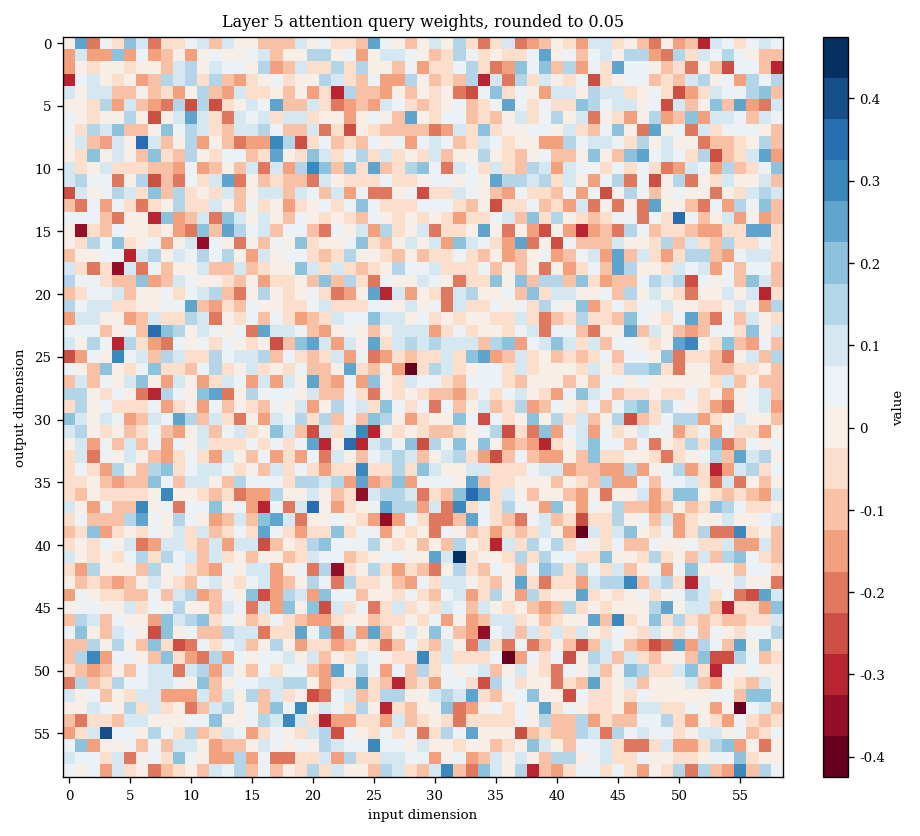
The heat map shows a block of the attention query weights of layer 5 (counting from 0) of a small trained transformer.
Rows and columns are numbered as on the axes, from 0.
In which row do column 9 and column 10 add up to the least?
48
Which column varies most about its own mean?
7
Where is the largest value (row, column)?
41, 32
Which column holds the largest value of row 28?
12
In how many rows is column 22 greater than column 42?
27
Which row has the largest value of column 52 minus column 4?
18
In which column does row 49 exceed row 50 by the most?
2
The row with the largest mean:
24
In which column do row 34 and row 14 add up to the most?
50
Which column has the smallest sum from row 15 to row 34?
53
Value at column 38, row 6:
-0.05
